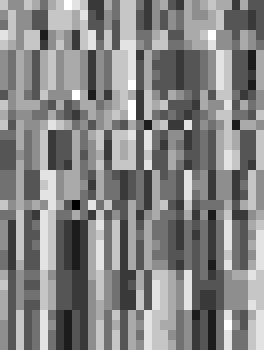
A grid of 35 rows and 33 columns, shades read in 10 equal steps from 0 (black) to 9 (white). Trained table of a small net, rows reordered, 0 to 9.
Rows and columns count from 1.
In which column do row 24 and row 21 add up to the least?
10
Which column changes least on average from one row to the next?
3
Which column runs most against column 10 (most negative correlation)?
12
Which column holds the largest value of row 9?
17
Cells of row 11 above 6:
6
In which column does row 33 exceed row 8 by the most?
32
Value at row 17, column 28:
6
